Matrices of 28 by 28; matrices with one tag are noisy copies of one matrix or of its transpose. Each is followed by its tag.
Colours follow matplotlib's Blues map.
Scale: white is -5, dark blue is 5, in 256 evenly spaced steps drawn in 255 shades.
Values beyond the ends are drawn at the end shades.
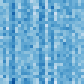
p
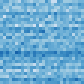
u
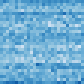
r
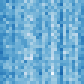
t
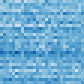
u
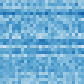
p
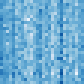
t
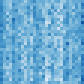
r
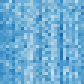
t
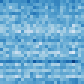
t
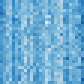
r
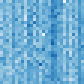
u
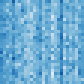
t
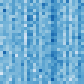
u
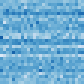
p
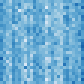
r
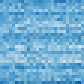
r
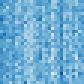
t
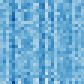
p
